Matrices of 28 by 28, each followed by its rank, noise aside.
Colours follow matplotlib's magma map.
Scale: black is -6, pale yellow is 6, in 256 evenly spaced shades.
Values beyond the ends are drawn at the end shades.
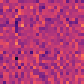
four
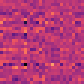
three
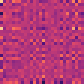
two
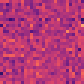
five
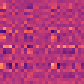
two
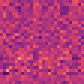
six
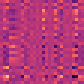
two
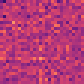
six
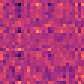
two
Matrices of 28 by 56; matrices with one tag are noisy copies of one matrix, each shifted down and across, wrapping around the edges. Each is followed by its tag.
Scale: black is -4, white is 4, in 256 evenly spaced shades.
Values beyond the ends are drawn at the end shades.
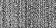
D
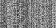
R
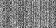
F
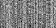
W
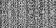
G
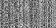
G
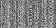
G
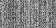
F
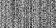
G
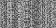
R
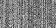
D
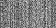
D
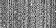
D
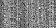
R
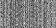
D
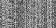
R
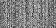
D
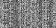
R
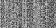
R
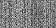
D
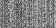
F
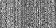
D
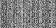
F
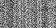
R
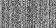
F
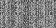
F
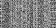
R
